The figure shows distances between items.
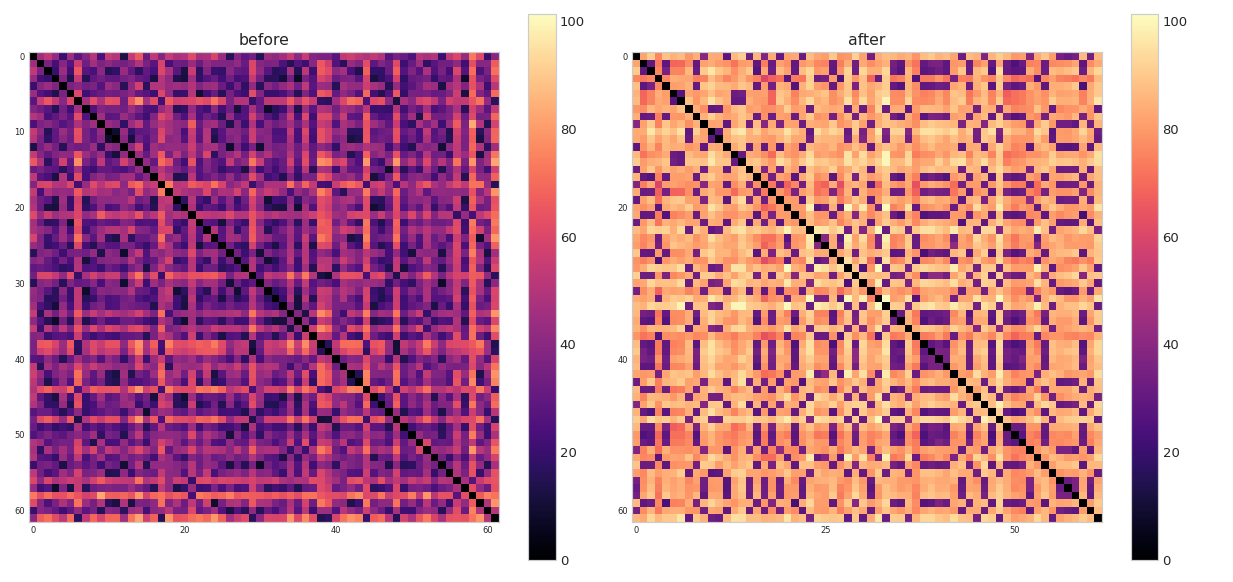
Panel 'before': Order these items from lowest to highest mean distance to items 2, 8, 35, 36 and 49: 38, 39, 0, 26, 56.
26, 0, 56, 39, 38
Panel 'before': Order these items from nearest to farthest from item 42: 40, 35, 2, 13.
13, 2, 35, 40
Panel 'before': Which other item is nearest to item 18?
41
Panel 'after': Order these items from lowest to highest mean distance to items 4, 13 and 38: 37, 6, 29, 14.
29, 6, 14, 37
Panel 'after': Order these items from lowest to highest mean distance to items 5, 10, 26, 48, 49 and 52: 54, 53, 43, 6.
54, 6, 43, 53
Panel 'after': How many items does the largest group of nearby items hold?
22
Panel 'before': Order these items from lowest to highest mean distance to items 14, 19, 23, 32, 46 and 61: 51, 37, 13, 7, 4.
7, 37, 51, 4, 13
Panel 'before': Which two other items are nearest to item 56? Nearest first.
21, 58
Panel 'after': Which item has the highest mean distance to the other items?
14
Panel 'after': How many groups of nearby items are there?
5
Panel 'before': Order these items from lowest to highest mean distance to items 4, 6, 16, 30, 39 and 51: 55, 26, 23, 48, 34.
26, 48, 55, 23, 34
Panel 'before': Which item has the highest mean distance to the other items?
58
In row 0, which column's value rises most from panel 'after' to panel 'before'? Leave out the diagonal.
58
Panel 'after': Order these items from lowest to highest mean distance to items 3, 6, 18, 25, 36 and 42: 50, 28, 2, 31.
50, 2, 31, 28
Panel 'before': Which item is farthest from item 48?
14
